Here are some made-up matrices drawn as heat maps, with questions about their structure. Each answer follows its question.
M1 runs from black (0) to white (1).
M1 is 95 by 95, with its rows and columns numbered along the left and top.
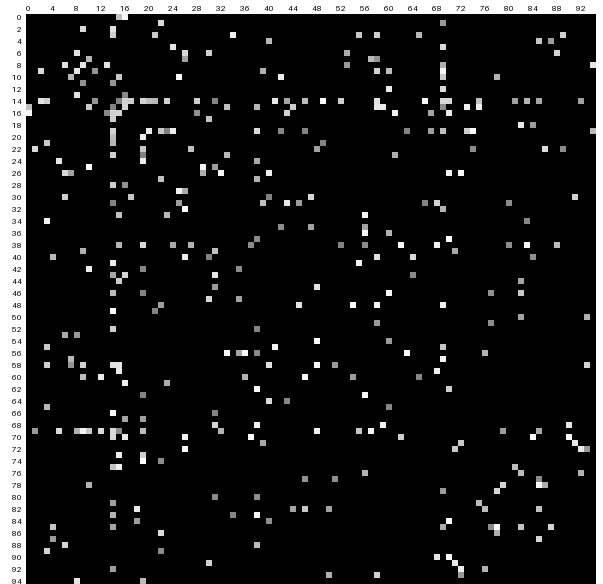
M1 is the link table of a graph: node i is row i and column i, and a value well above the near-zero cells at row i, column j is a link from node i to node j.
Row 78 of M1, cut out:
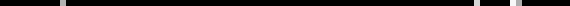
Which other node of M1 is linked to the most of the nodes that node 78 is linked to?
node 69
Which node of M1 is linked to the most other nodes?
node 14
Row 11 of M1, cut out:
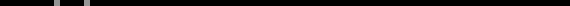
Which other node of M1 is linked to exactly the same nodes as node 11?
node 2
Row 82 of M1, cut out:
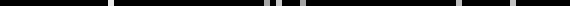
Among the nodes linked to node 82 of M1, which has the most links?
node 85
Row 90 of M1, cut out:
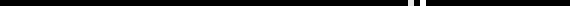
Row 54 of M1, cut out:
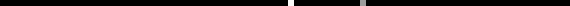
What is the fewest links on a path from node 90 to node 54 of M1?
5
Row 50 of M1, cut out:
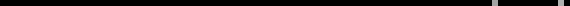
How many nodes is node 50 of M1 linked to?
2
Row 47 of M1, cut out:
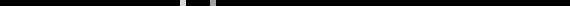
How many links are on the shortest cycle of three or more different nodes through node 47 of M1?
7
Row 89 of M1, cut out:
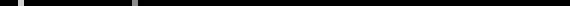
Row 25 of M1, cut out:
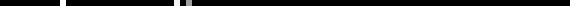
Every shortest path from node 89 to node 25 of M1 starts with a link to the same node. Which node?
node 3
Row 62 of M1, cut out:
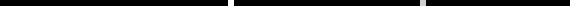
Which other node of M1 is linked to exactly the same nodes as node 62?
node 37
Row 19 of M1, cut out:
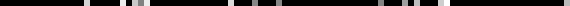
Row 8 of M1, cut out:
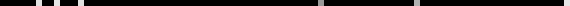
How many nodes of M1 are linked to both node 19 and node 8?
2
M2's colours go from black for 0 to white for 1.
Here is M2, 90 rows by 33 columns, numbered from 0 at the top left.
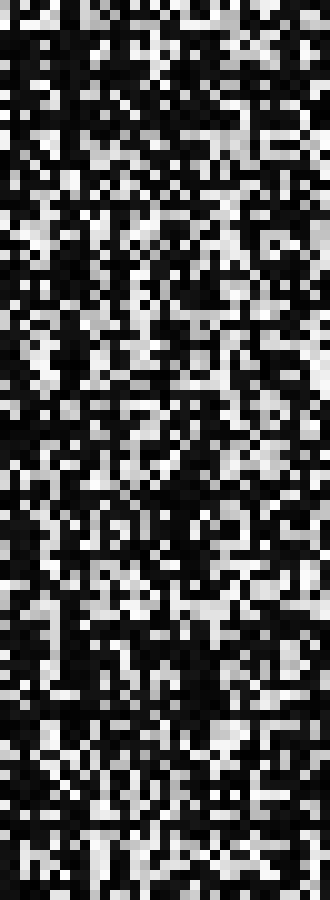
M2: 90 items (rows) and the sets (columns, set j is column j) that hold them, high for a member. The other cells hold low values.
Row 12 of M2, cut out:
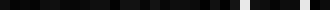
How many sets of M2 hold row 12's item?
2
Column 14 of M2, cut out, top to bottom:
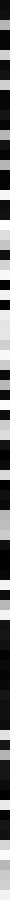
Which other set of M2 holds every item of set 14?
31
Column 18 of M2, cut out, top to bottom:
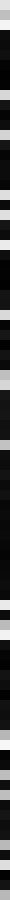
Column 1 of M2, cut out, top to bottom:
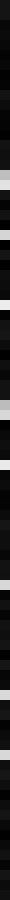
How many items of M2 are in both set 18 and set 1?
0
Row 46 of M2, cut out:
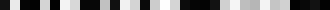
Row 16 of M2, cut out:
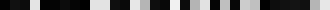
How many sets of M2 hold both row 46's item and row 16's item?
6
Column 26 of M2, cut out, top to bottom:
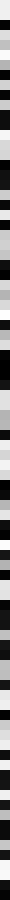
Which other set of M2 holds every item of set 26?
23
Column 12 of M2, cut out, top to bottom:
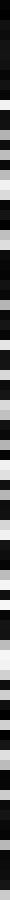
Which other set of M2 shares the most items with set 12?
28
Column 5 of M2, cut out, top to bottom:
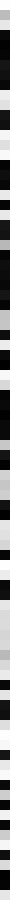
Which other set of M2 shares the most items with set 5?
21
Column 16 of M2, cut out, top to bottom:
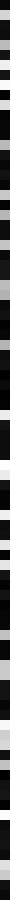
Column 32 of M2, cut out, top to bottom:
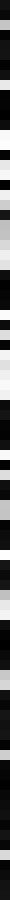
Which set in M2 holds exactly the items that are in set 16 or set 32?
22
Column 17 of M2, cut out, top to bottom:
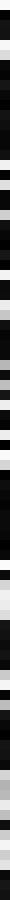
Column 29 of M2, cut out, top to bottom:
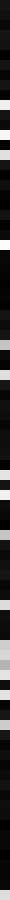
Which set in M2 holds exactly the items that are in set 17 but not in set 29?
25
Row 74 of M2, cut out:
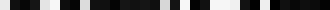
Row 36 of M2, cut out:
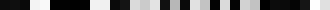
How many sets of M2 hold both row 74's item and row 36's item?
2
